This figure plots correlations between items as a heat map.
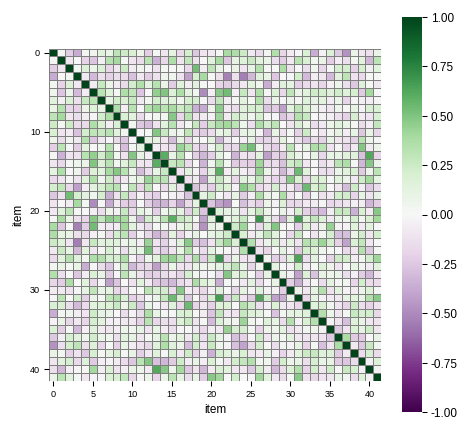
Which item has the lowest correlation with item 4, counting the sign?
27
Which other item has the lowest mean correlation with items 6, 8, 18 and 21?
11
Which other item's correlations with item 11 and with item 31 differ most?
21
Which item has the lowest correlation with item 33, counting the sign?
0
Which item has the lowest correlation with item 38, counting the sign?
20
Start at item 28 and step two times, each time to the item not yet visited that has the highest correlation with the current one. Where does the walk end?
5
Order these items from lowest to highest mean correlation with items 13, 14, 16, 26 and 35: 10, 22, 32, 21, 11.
32, 11, 22, 10, 21
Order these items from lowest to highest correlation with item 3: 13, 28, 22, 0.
22, 0, 28, 13
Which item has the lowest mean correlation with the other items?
19
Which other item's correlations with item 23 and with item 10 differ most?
13
